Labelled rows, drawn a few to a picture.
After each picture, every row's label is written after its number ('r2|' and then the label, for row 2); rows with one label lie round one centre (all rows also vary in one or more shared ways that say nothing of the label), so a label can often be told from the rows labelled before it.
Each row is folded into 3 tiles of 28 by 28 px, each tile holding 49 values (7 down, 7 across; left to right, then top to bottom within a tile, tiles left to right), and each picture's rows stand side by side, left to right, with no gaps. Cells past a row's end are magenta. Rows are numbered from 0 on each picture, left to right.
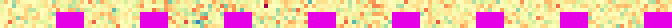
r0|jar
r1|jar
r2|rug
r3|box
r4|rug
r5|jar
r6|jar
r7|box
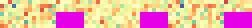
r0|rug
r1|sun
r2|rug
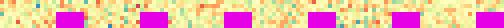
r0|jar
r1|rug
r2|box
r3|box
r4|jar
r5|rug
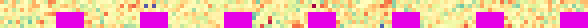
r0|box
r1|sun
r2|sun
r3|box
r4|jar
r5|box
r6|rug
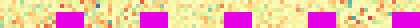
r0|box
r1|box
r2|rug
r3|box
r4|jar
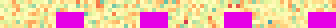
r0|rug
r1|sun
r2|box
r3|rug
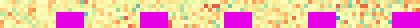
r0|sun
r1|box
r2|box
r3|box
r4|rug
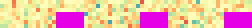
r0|jar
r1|sun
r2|sun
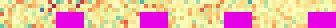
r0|jar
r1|jar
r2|sun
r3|rug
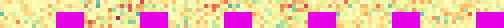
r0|sun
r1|box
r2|rug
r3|rug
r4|rug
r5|jar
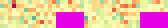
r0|sun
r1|rug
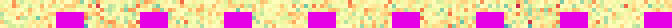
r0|sun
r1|sun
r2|box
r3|rug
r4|rug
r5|rug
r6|jar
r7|rug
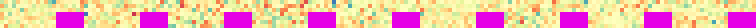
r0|rug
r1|jar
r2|jar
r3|sun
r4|box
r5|rug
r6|sun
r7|sun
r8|jar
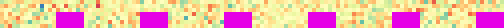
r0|sun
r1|rug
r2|jar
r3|sun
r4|sun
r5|box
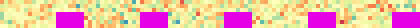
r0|box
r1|box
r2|box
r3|box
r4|jar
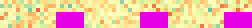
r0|jar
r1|jar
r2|jar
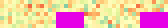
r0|rug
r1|jar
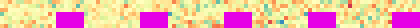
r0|sun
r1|jar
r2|sun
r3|jar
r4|sun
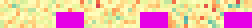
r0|box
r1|sun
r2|rug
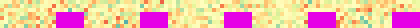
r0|jar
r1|rug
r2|jar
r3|jar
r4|sun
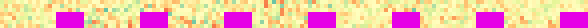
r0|sun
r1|rug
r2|sun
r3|box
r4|jar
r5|rug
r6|sun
